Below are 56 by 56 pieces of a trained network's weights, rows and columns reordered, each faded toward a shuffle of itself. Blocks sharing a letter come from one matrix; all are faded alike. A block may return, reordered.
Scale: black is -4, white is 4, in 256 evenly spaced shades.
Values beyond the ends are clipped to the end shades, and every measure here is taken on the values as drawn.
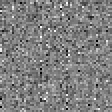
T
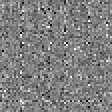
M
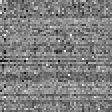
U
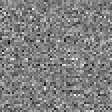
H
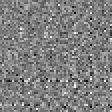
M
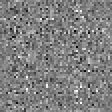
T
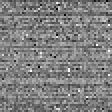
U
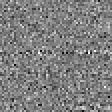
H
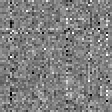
T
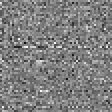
H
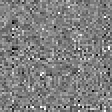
M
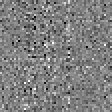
T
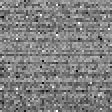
U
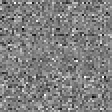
H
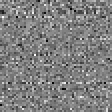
H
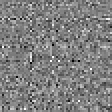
M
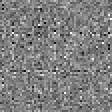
M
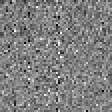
T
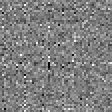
M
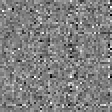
M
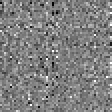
T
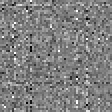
T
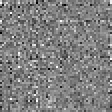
T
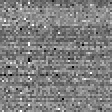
U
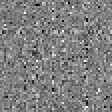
T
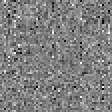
T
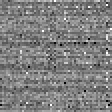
U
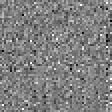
M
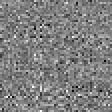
M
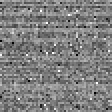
U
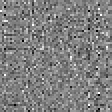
T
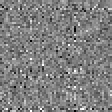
M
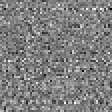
H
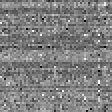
U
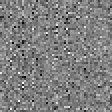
T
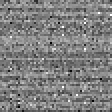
U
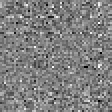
M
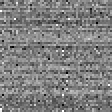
U
